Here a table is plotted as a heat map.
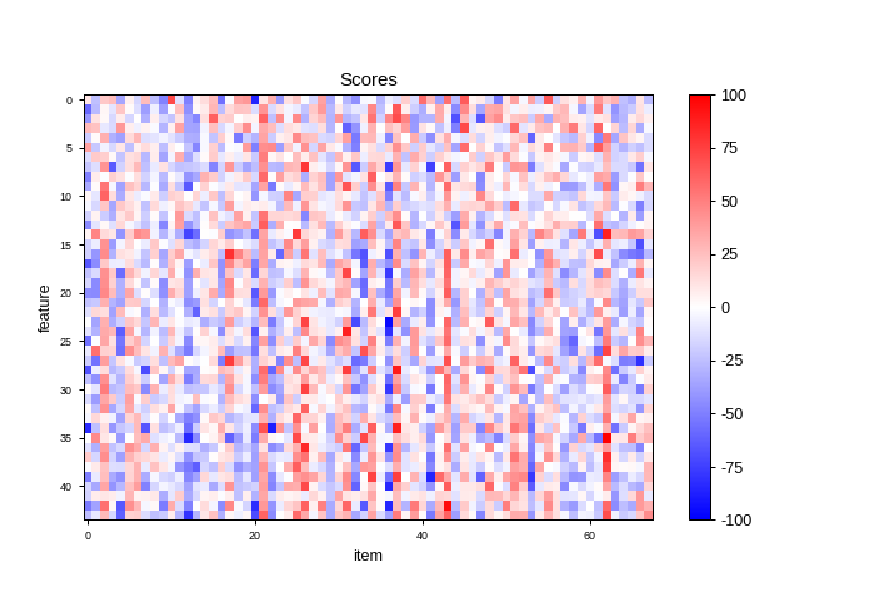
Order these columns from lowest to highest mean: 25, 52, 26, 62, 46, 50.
46, 50, 52, 25, 26, 62
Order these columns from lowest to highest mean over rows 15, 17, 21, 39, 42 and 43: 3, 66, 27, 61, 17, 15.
3, 61, 66, 15, 27, 17
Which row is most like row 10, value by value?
31
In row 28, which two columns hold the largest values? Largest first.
37, 31
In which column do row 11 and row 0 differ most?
20
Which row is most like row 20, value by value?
17
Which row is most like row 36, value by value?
23
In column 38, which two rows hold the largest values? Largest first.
2, 3
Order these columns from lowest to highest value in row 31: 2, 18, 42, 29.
42, 29, 18, 2
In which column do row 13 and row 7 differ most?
26
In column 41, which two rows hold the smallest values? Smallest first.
39, 7
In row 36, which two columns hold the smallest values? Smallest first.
36, 32
